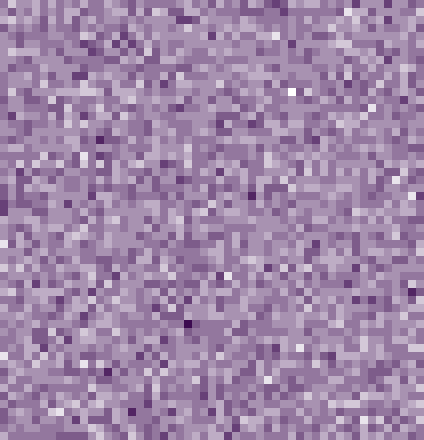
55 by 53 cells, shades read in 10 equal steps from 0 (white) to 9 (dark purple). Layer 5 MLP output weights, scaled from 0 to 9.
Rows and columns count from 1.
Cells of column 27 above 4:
25
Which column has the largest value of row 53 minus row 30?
10
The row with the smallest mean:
21
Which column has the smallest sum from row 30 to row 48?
38
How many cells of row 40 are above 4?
19
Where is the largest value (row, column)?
41, 24
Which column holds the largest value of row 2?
36
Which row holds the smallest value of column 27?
26
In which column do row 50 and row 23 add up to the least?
50
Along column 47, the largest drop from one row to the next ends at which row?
14
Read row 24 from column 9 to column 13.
5 5 4 6 5
